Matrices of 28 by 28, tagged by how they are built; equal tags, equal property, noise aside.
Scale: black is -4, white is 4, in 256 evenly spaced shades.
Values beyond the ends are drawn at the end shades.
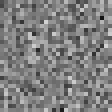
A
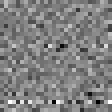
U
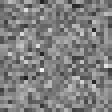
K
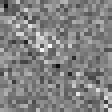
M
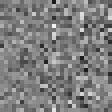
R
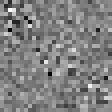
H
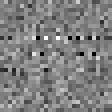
U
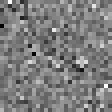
H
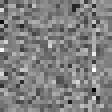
R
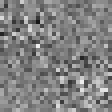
H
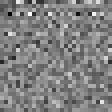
U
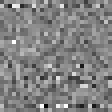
U
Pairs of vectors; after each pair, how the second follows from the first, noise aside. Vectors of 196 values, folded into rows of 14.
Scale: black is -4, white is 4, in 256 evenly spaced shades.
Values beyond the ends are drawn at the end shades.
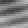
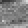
partly zeroed.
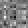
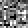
scaled up.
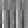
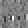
wrapped around, partly zeroed.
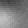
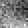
reversed, negated.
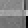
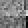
copied.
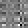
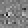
reversed, negated, partly zeroed.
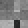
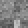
negated, shrunk.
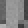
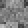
partly zeroed.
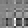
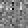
reversed, negated, partly zeroed.
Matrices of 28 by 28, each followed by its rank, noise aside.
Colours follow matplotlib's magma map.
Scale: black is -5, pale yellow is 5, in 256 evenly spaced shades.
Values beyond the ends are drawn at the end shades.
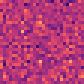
eight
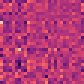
three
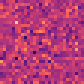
eight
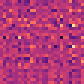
four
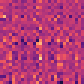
four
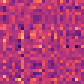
four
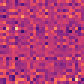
three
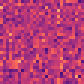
eight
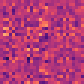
three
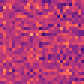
six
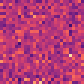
six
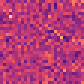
eight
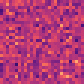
six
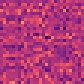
six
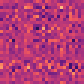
four
